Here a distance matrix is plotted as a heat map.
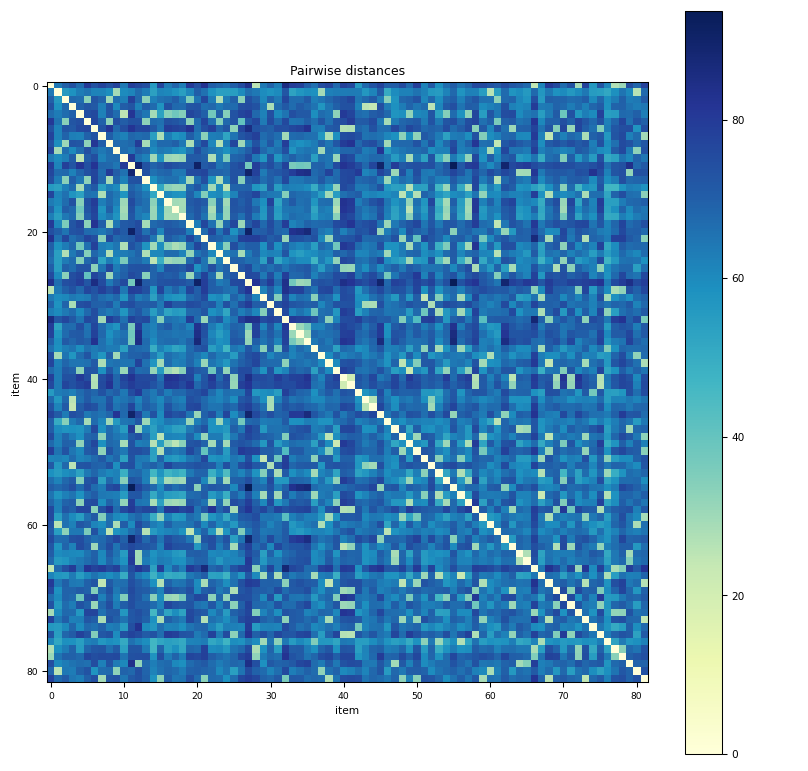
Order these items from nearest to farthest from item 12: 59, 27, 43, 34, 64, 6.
64, 43, 59, 6, 34, 27
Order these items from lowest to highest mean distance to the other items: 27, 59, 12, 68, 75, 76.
76, 59, 68, 75, 12, 27
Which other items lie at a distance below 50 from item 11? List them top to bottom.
27, 33, 34, 35
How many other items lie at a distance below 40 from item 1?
4
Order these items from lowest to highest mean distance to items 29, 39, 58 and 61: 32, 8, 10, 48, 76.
76, 10, 8, 48, 32
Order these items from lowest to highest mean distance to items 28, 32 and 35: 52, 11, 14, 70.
14, 11, 70, 52
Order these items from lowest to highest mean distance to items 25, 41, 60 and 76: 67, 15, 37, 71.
71, 37, 67, 15
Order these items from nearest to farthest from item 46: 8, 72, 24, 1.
8, 1, 24, 72
